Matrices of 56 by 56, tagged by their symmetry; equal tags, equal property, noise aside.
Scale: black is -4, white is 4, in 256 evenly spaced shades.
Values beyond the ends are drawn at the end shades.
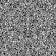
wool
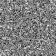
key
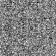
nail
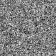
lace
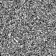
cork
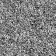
lace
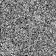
cork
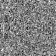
nail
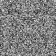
wool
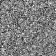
key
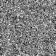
lace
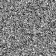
lace
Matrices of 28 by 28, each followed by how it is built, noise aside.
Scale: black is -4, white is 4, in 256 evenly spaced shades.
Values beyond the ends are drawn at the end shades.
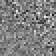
upper triangular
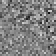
upper triangular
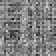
blocks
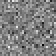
low rank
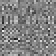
low rank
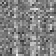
blocks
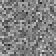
repeating rows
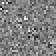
block diagonal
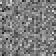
repeating rows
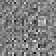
low rank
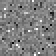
sparse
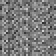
repeating rows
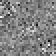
block diagonal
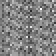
repeating rows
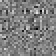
low rank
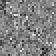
block diagonal
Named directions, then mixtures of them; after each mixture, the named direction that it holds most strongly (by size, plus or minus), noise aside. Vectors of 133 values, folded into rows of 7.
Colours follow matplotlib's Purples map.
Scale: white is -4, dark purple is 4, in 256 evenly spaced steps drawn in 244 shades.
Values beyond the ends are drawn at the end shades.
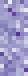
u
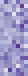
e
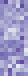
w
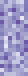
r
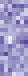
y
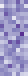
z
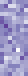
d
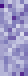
z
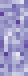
r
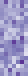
w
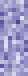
r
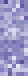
w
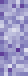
w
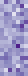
e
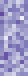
r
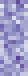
z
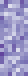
d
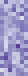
r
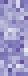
w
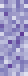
z
